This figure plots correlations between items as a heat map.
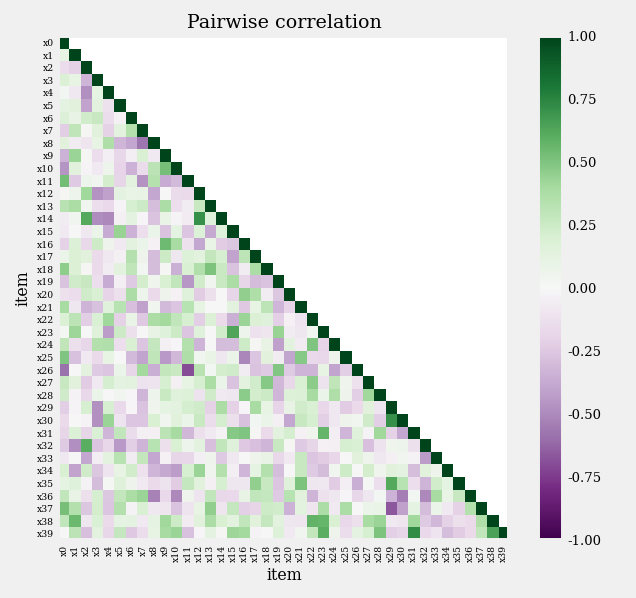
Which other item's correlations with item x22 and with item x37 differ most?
x29
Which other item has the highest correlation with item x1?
x38
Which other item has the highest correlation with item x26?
x19
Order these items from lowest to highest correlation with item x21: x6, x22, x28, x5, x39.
x6, x22, x39, x28, x5
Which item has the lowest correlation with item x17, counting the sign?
x15
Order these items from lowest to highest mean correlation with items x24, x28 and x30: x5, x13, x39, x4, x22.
x5, x13, x39, x4, x22
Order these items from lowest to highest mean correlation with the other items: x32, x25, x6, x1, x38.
x32, x25, x6, x1, x38
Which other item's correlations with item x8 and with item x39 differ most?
x31
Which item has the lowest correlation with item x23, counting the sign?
x4
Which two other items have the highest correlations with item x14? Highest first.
x12, x2
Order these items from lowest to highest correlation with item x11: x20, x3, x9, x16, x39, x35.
x9, x39, x16, x3, x20, x35
